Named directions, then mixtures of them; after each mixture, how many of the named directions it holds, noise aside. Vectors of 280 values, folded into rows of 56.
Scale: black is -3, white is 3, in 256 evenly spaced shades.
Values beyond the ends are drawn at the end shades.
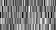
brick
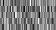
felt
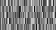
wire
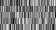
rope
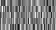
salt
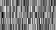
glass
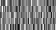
one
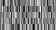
two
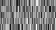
three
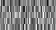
three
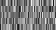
three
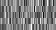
two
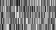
three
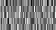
one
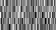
four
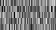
four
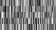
two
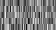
four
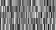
one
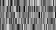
four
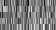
two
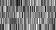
four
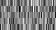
three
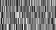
four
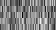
three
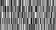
two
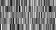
three
